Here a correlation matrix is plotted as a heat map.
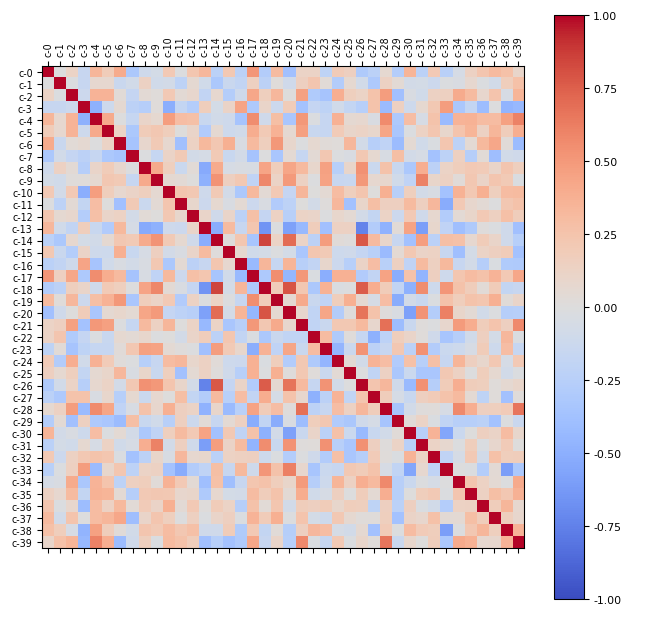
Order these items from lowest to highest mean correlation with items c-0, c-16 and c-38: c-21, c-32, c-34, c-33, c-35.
c-33, c-34, c-21, c-35, c-32
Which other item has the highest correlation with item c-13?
c-30
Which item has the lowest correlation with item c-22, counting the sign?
c-27
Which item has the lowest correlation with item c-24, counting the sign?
c-23
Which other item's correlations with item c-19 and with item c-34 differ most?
c-6
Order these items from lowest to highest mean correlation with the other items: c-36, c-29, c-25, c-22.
c-29, c-22, c-25, c-36
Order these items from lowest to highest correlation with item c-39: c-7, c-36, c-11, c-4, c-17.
c-7, c-36, c-11, c-17, c-4
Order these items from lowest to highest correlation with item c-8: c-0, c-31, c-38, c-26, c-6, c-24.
c-24, c-0, c-6, c-38, c-31, c-26
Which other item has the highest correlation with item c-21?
c-28
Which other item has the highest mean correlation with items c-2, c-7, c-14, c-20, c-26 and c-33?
c-18
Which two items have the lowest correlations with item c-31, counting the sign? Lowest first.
c-13, c-17
